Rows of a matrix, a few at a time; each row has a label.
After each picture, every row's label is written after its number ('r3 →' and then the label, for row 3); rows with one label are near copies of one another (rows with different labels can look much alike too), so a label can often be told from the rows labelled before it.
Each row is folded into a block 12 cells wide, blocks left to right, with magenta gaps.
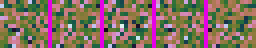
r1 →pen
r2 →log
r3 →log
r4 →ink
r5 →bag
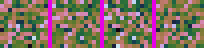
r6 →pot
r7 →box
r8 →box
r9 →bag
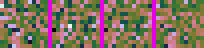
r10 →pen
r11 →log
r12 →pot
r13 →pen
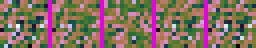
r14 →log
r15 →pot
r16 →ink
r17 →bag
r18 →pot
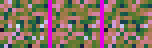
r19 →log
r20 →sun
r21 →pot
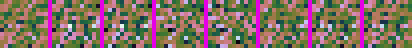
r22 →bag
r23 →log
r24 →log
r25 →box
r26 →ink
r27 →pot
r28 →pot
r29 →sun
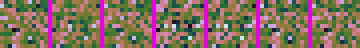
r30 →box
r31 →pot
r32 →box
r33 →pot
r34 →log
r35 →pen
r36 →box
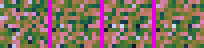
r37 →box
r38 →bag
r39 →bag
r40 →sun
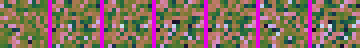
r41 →pen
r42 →log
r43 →log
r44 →sun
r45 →bag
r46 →pen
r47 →pot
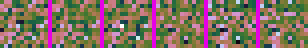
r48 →pot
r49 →pot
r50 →sun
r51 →ink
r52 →ink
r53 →pen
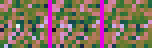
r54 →log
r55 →pot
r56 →pot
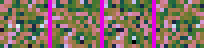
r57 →pot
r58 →pen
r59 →ink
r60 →pot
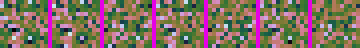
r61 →ink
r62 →pen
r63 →log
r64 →pen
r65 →log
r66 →ink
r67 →log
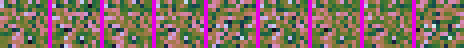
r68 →ink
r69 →box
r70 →pen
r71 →ink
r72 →sun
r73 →ink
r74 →pen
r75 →ink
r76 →sun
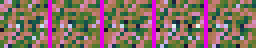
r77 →log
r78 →pot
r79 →bag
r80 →log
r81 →bag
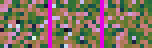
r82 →pot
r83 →box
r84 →ink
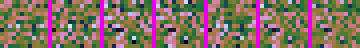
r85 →sun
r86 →log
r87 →ink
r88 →pen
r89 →pot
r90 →pen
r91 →box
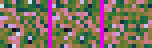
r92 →pen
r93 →box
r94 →pot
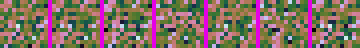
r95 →log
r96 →pot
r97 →pot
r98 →box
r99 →log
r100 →pen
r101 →sun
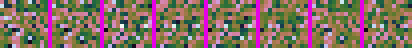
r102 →pen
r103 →box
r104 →log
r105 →sun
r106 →sun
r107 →pot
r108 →pen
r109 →log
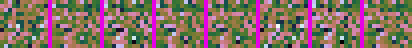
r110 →log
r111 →box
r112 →ink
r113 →pen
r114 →ink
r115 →log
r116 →ink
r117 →box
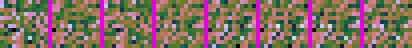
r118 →ink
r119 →pot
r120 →ink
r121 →bag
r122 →log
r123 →log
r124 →bag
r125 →pot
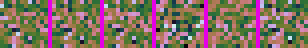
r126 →pen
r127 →ink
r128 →box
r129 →pot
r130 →bag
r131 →ink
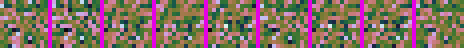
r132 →pen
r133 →ink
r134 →bag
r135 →pot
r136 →log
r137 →box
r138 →sun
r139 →bag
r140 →pen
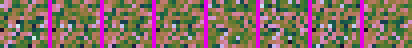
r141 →sun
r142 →pot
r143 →bag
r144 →bag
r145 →pen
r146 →ink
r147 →log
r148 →bag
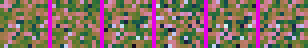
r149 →sun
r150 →box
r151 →sun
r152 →box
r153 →log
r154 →sun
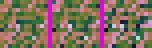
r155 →pot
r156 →pot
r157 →bag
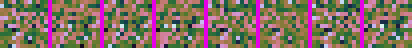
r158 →box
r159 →bag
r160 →log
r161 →bag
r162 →ink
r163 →pen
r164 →box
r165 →sun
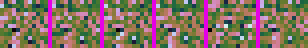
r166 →box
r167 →ink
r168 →box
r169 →pen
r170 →sun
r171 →ink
